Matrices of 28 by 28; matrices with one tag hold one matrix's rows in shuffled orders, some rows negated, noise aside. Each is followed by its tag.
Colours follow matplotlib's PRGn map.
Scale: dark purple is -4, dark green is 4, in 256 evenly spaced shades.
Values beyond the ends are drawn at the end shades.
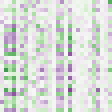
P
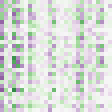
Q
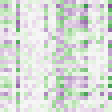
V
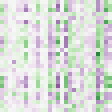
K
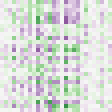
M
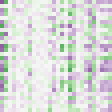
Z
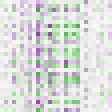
M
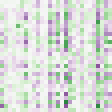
K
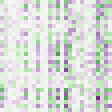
K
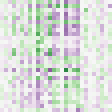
M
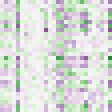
V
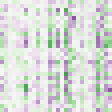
K
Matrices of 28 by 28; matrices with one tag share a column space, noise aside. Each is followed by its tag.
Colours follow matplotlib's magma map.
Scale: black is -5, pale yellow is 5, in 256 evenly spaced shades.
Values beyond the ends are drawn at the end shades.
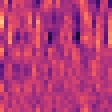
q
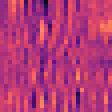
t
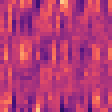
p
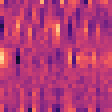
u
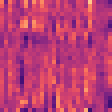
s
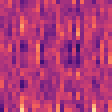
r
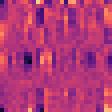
u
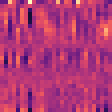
u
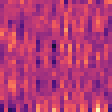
r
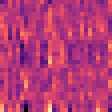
r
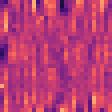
p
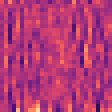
r
